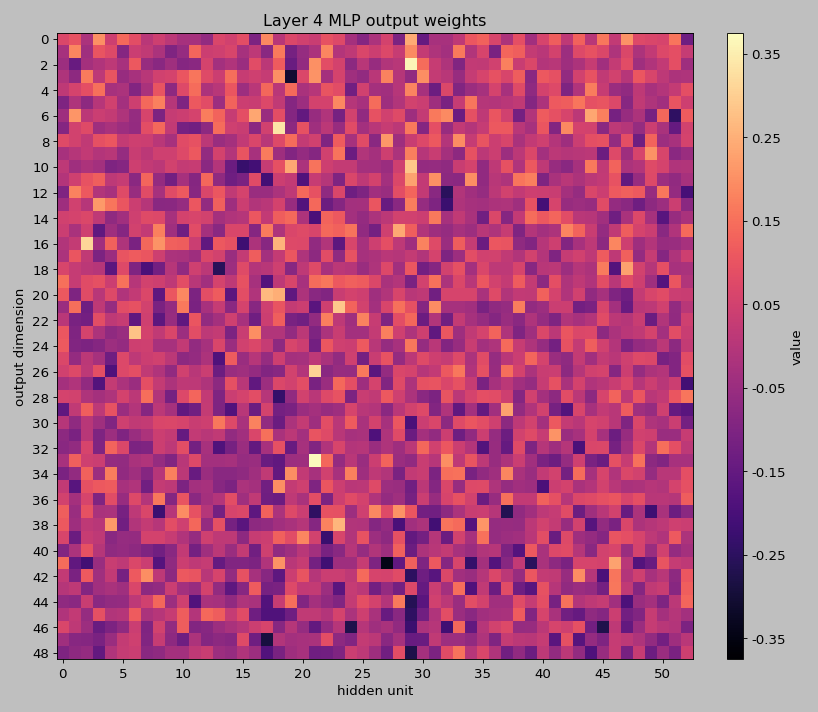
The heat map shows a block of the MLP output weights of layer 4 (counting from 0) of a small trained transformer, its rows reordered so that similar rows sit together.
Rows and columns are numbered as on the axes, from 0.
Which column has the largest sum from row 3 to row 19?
29
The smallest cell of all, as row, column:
41, 27
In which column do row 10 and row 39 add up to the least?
15
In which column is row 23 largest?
6
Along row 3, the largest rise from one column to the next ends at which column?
20
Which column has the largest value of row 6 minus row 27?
16
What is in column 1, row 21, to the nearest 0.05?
0.15
